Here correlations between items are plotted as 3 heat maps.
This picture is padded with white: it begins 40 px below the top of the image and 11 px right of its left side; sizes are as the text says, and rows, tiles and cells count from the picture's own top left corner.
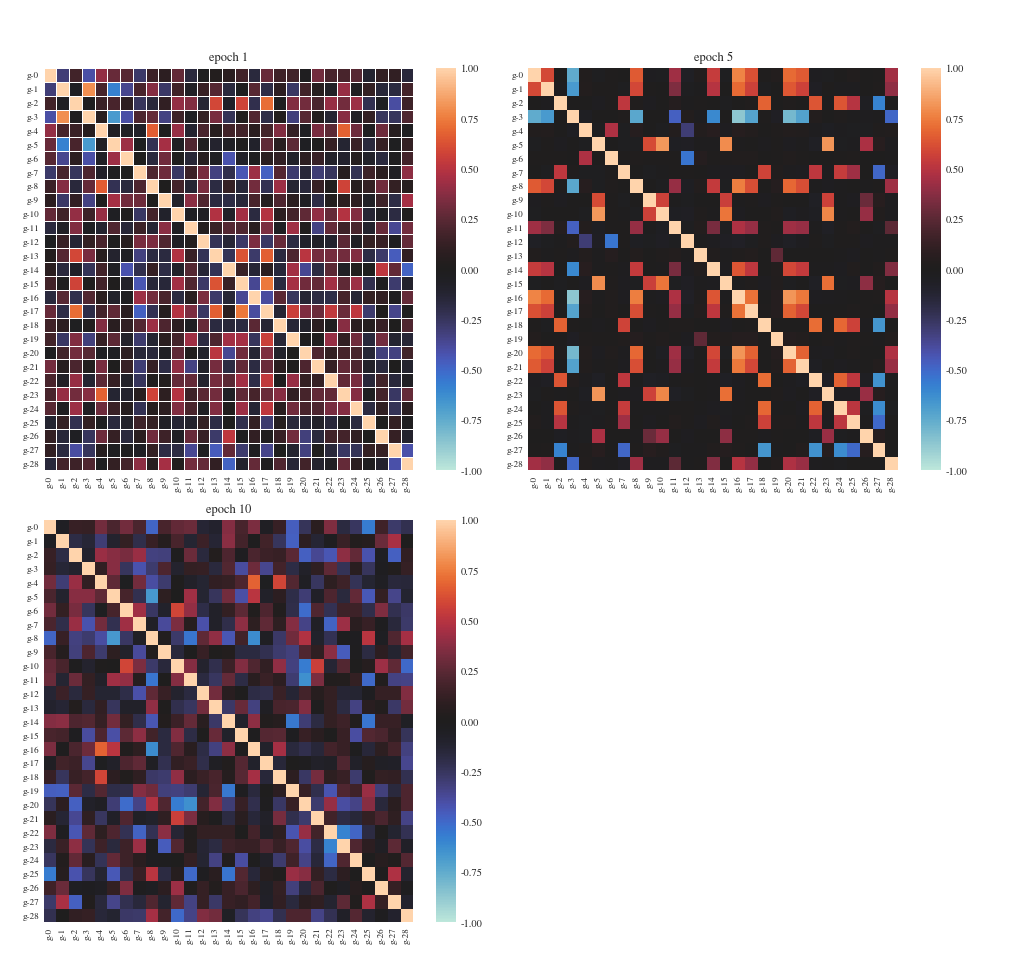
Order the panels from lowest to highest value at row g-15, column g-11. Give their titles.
epoch 10, epoch 5, epoch 1
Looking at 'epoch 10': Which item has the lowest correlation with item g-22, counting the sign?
g-23
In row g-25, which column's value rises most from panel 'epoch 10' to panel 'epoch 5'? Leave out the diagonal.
g-2
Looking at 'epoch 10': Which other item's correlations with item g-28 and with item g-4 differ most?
g-16
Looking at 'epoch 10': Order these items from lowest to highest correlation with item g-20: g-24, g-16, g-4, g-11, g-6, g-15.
g-11, g-6, g-24, g-16, g-4, g-15
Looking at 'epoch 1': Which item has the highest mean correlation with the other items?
g-23
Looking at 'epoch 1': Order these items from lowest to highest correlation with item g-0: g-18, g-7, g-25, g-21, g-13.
g-7, g-25, g-13, g-18, g-21
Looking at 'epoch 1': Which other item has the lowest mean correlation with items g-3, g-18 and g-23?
g-5
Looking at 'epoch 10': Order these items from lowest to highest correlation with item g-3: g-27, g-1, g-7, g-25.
g-7, g-25, g-1, g-27
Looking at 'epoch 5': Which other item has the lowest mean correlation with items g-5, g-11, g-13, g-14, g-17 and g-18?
g-3
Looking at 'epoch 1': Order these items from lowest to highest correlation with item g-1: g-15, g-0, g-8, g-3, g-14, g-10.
g-0, g-14, g-15, g-10, g-8, g-3
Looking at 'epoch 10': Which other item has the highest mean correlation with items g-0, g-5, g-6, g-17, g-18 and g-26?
g-10
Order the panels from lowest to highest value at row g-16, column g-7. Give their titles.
epoch 5, epoch 10, epoch 1
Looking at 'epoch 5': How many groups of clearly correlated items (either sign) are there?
5
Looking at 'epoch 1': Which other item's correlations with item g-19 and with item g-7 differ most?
g-17
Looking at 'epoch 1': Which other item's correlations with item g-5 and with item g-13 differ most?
g-3
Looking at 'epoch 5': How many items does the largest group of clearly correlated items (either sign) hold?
11
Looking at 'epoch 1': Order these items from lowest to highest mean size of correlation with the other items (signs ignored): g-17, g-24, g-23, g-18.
g-18, g-24, g-23, g-17
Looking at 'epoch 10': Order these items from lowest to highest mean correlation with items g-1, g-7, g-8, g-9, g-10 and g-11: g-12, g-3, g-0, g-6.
g-3, g-12, g-0, g-6
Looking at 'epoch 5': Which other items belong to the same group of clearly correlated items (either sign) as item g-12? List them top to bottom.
g-4, g-6
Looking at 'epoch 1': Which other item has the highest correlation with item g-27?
g-14
